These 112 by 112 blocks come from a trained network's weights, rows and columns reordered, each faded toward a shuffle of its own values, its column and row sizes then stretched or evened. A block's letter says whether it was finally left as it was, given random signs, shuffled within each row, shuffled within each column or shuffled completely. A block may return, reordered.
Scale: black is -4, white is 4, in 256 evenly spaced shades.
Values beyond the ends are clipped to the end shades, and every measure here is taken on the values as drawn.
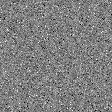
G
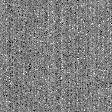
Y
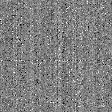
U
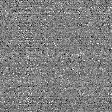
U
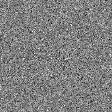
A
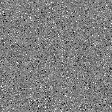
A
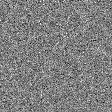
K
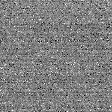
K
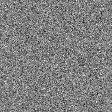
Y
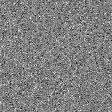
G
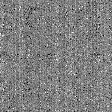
U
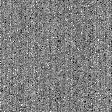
Y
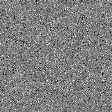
A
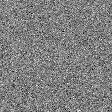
G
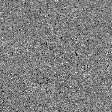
A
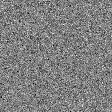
G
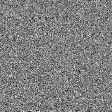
A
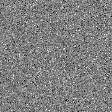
Y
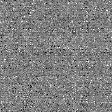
U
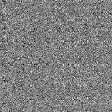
U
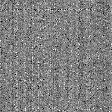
U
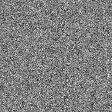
Y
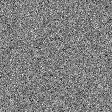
G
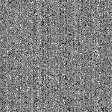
U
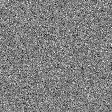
G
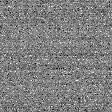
K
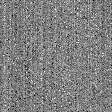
Y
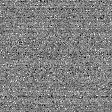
K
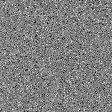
G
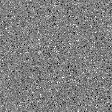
A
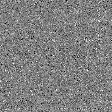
A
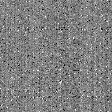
U
